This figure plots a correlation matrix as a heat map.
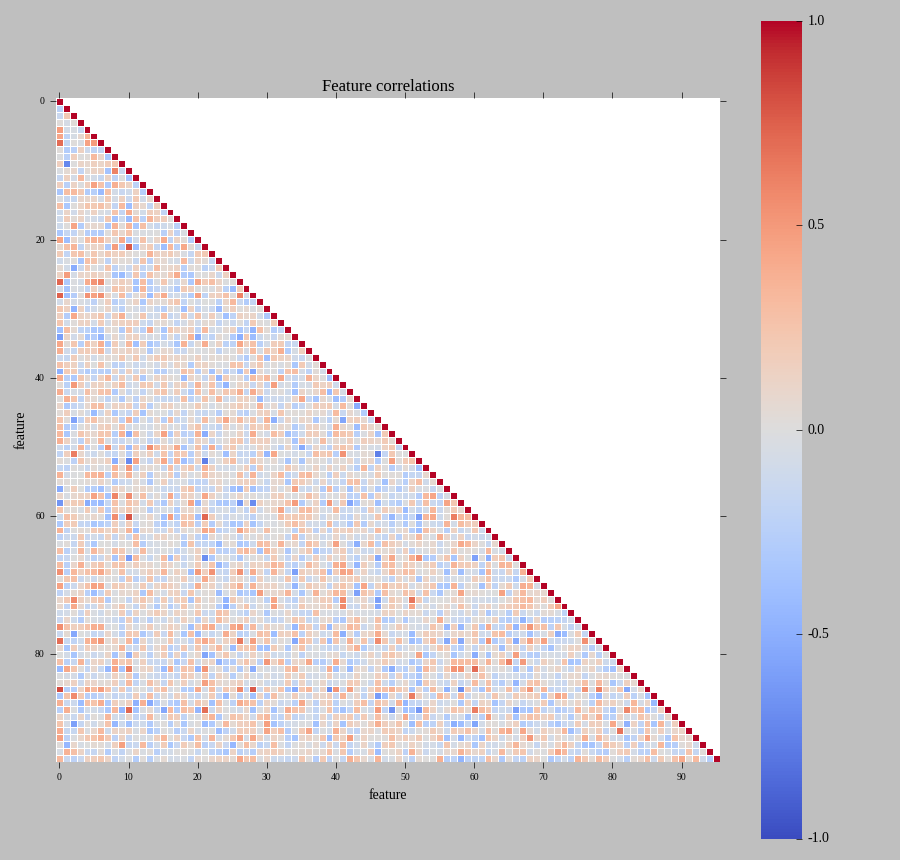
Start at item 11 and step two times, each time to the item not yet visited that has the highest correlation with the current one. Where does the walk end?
66
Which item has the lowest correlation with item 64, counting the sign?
43
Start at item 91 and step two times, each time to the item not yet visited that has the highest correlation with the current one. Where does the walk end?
65
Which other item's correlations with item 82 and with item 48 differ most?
88
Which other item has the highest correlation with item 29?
71
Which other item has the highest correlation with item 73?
41
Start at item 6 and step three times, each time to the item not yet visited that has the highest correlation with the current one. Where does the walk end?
28
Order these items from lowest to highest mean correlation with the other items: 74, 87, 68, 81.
74, 87, 81, 68
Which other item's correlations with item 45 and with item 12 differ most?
5
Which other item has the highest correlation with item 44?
70
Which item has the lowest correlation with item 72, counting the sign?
46
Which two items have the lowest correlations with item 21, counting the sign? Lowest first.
52, 66
